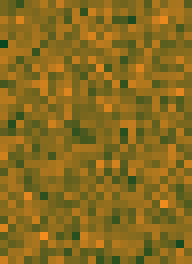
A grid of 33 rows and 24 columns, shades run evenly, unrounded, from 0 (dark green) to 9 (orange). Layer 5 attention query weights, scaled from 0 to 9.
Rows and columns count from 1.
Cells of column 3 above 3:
29
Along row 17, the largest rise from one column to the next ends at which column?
17
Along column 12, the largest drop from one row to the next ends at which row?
9
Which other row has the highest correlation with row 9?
21
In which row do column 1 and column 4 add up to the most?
25
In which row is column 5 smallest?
7
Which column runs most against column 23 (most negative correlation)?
13
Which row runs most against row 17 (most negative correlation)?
19
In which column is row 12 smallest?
12
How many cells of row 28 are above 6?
4
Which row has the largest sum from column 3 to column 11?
11
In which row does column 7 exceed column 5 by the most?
16
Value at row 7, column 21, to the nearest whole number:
4
